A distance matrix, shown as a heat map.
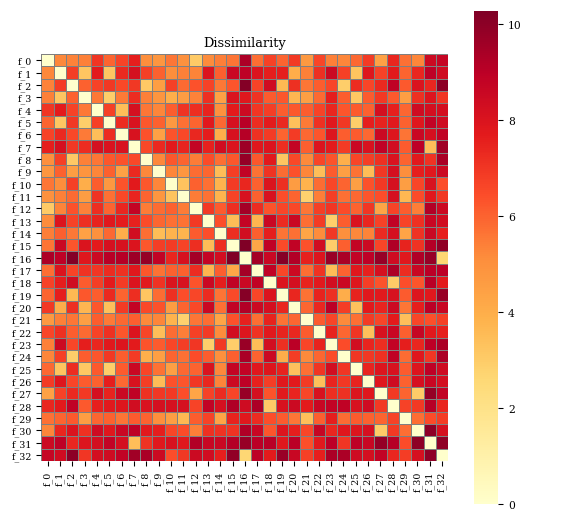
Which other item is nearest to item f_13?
f_23
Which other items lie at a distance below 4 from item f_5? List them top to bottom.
f_1, f_3, f_20, f_25
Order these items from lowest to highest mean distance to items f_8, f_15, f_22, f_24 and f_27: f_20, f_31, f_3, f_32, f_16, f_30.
f_3, f_30, f_20, f_31, f_32, f_16
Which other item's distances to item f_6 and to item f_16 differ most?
f_32
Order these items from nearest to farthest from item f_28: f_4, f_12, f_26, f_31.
f_12, f_4, f_26, f_31
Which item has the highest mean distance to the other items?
f_16
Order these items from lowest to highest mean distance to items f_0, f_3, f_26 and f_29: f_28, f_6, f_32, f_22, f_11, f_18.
f_11, f_22, f_6, f_18, f_28, f_32
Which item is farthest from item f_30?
f_31
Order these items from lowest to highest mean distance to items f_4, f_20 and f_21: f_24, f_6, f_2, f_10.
f_10, f_6, f_24, f_2
